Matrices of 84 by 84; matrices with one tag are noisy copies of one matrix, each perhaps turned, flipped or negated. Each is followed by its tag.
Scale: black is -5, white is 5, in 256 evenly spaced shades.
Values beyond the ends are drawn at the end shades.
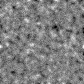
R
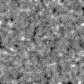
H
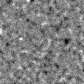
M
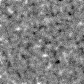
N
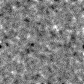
R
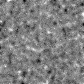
H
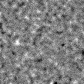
M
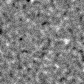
M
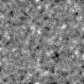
R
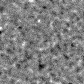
M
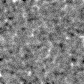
H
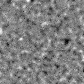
M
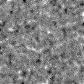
H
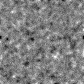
R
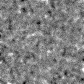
H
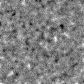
N
